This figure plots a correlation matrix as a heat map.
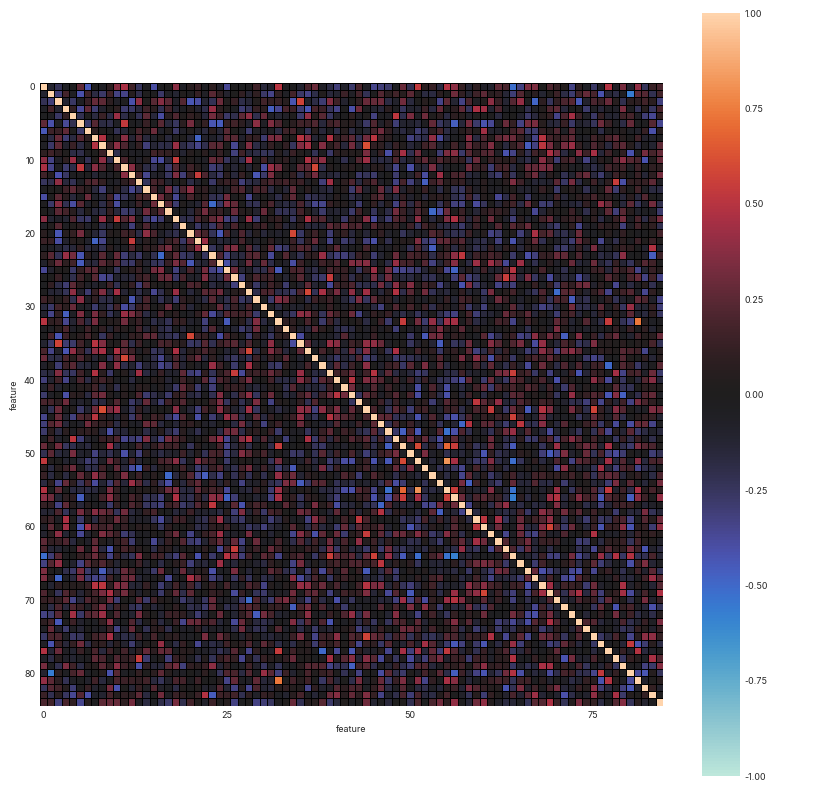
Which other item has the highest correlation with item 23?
57
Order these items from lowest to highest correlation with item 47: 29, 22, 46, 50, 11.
46, 11, 22, 29, 50
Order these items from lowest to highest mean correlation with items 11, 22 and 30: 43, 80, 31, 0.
43, 0, 80, 31
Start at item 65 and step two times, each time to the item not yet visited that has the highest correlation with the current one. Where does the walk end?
58
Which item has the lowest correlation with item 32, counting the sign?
25
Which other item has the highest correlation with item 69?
60
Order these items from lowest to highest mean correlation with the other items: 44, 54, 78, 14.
54, 14, 78, 44
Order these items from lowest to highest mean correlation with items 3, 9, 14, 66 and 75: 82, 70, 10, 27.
10, 27, 70, 82
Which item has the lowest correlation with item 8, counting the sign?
66
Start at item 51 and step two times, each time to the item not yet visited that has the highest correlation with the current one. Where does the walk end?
49
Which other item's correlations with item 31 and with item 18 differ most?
56
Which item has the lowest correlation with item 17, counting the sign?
53
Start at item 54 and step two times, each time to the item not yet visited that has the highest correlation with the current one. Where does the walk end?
21
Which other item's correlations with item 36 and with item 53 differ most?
28
